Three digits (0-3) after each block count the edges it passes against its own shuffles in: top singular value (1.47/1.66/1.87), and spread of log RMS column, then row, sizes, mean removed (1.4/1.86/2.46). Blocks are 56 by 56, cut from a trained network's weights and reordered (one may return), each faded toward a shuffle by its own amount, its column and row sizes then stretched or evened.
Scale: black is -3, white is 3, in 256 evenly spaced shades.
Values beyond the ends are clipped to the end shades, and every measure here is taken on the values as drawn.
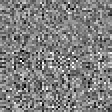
3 2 2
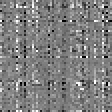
3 3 3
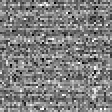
2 0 0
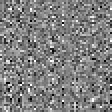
1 3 1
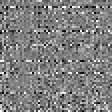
3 2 3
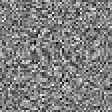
2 1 0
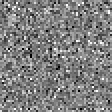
0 1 1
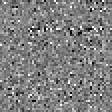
0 2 2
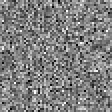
1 1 0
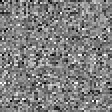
1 0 2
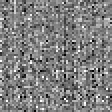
1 2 1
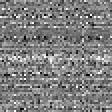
2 0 3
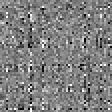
2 3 2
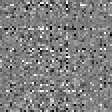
2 3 3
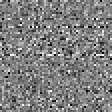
0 1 3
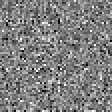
0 1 1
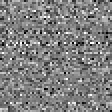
0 0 3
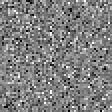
0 1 0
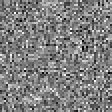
2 0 1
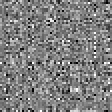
3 2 2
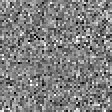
0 1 1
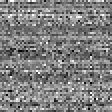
3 0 2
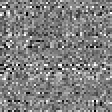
3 1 3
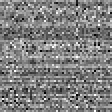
3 1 1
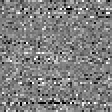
0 0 3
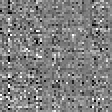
0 3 1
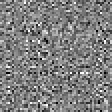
3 2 2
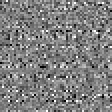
2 0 3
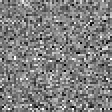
1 1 2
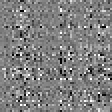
2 3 3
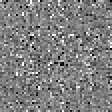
0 2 2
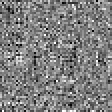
2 2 1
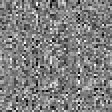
2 3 0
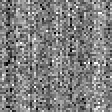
2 1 0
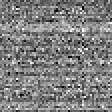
3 1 1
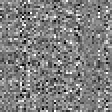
1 3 1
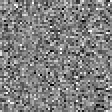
2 1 0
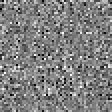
0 2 2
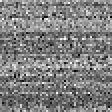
3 0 1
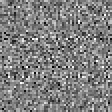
2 0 2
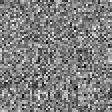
3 1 0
